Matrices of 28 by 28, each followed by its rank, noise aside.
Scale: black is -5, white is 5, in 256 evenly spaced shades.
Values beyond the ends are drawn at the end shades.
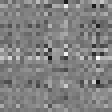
three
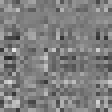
three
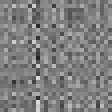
three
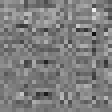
four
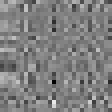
three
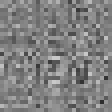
six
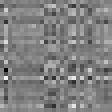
two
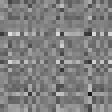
two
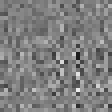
four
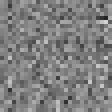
six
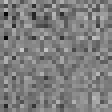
three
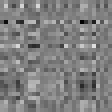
two
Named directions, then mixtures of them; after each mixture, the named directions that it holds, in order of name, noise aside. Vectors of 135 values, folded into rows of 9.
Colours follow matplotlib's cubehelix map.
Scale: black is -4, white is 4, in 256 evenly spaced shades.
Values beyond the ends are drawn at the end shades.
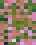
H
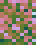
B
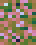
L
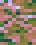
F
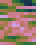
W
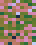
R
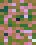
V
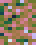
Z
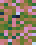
R, Z.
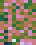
H.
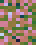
F, L.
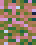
B, F, H.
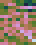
V, W.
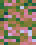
H, V, W.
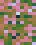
R.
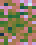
L, W, Z.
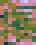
H, W.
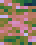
F, W.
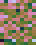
B, F.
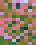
B, L, W.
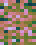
H, L, W.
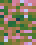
V, W.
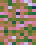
R, W.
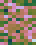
F, V, W.
